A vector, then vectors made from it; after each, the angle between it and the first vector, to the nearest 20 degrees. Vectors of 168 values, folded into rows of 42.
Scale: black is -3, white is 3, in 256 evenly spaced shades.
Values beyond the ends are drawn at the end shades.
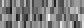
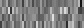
80 degrees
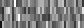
100 degrees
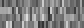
120 degrees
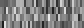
100 degrees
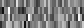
80 degrees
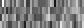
40 degrees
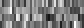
160 degrees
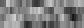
80 degrees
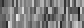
120 degrees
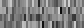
100 degrees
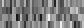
20 degrees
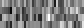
20 degrees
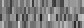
40 degrees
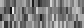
60 degrees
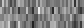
80 degrees
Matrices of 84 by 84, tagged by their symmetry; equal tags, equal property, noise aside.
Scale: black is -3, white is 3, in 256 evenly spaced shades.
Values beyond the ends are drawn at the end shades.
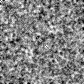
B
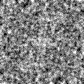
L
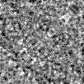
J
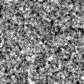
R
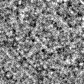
J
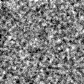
R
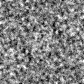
L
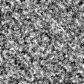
J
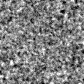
R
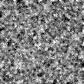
J
